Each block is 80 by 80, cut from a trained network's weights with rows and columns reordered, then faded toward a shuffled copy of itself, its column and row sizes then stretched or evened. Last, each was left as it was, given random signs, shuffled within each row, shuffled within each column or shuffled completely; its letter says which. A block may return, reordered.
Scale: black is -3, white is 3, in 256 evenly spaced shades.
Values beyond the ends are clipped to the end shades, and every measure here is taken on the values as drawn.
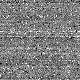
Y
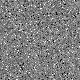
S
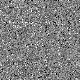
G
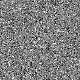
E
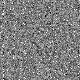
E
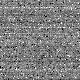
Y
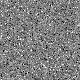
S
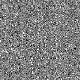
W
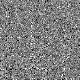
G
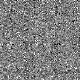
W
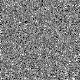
G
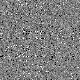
G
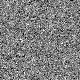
S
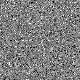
Y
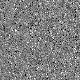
E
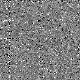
G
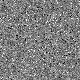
S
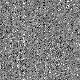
E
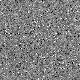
Y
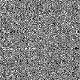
W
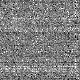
W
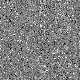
E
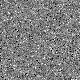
S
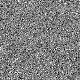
Y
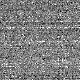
W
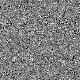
Y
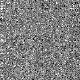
W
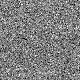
S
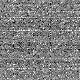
W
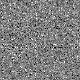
G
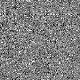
W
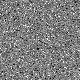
S
